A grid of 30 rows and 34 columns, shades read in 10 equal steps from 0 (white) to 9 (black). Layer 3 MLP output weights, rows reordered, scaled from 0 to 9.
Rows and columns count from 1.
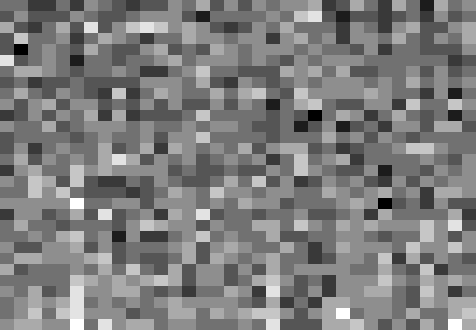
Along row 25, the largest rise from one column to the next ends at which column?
32
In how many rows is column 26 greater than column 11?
10
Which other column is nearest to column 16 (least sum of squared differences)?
18
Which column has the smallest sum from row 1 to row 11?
22
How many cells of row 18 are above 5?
6
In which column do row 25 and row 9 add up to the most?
33
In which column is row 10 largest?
20
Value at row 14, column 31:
2
